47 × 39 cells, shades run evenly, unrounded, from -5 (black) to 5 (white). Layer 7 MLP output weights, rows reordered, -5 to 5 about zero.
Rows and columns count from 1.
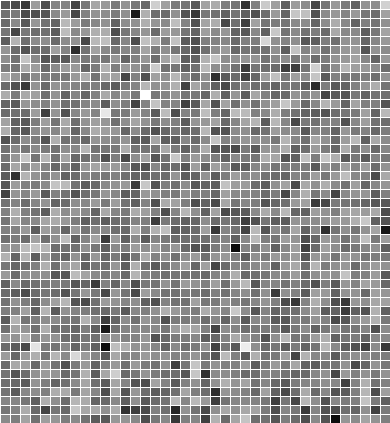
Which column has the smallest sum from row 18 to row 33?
13
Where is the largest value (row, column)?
11, 15
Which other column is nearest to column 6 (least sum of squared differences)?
36
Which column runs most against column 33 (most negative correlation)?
17
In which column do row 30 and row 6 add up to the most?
30
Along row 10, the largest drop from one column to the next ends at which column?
19
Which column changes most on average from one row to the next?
22
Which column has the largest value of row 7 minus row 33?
3
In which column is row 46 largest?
8
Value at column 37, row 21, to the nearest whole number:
-1
